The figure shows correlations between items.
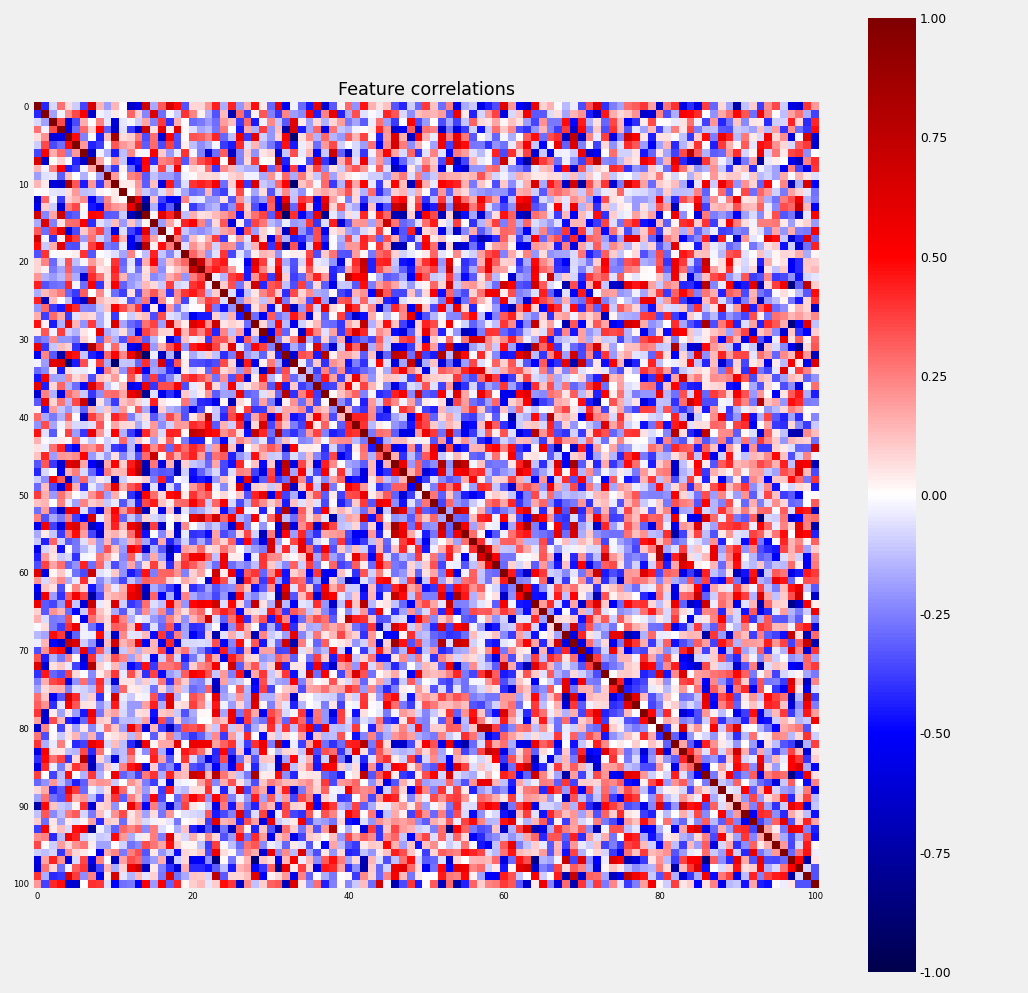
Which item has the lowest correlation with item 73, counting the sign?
27
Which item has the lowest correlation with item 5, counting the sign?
100
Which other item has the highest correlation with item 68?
97
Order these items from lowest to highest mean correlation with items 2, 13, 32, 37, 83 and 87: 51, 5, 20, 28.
28, 51, 20, 5
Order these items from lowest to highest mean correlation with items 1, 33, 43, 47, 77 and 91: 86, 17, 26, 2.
86, 2, 17, 26
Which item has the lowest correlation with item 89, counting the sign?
68
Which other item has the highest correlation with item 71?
40
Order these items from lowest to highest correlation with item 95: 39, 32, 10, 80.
80, 32, 39, 10
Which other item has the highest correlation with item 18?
14
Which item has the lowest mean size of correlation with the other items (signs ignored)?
9
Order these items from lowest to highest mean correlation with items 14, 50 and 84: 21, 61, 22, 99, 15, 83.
99, 22, 21, 83, 61, 15
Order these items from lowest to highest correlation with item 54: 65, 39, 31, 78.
31, 65, 78, 39
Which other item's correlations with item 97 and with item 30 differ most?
23
